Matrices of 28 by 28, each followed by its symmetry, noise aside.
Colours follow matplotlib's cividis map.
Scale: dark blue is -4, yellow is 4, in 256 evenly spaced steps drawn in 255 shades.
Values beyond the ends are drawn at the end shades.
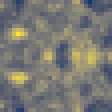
mirrored top to bottom.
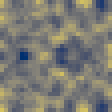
mirrored top to bottom.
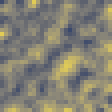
symmetric.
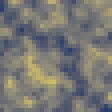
symmetric across the other diagonal.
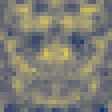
mirrored left to right.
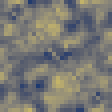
same after a half turn.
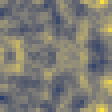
mirrored top to bottom.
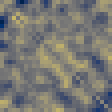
symmetric.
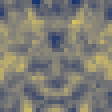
mirrored left to right.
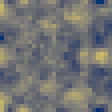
mirrored top to bottom.
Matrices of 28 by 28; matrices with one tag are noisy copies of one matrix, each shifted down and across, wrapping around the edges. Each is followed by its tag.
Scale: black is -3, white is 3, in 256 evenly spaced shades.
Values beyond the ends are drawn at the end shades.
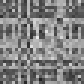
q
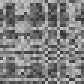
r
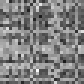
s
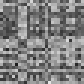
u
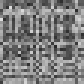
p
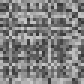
s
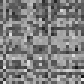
s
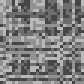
r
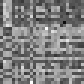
u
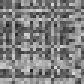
s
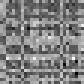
s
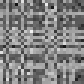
p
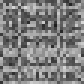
s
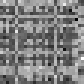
s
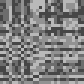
r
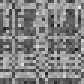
p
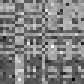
u
